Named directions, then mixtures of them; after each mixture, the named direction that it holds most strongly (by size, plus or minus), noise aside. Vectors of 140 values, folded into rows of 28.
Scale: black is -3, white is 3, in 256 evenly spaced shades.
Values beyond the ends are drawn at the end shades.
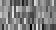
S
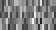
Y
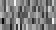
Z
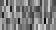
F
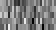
Y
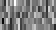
Z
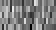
S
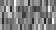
F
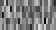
F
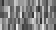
Y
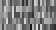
S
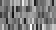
S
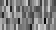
F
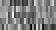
S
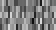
Y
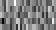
Z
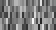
Y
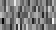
Z
